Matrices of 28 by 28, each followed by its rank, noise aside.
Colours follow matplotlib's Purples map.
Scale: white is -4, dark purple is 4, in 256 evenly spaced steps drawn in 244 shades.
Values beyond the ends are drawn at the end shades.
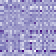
three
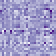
four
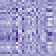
three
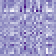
three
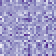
four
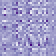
three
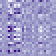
two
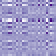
one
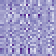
three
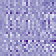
four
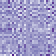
three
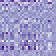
three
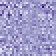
four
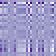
one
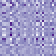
two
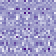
four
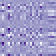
two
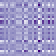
one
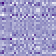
three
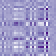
one
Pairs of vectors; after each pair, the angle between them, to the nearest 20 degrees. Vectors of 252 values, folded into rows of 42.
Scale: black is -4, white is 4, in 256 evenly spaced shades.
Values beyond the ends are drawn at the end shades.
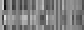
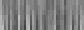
80 degrees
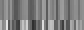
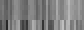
140 degrees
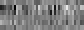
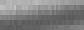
100 degrees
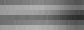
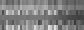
40 degrees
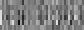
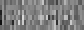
140 degrees
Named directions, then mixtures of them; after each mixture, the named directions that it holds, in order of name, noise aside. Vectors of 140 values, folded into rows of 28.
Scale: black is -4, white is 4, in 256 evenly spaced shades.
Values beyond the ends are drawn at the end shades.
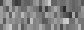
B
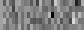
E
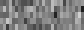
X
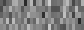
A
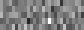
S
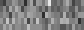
A, B.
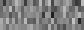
A, E.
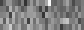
A, B.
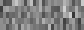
A, B.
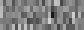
E, S.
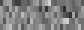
B.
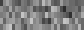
B, S.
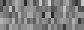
A, E.
